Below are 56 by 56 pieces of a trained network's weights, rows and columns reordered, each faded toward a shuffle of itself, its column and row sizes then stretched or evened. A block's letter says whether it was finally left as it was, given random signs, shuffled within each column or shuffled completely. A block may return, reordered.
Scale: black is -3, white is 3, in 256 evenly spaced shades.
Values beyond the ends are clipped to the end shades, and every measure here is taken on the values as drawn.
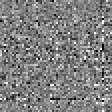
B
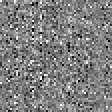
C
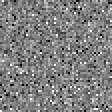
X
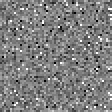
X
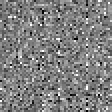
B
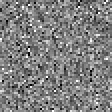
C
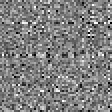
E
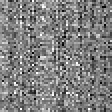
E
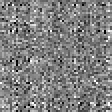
E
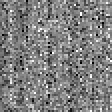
C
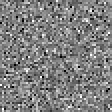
X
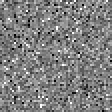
X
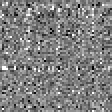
E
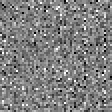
C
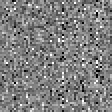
C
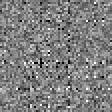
B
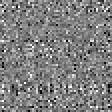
E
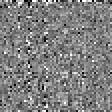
E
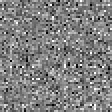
B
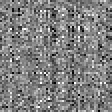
E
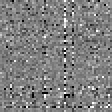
E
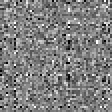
E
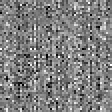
E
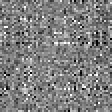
E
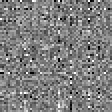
E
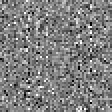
C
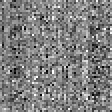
E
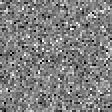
X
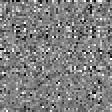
E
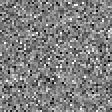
X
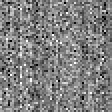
C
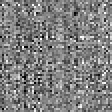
E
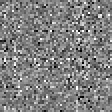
B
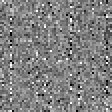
C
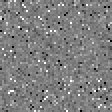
X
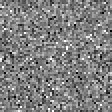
X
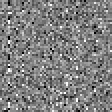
C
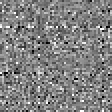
B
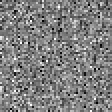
C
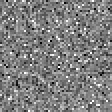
X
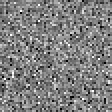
X
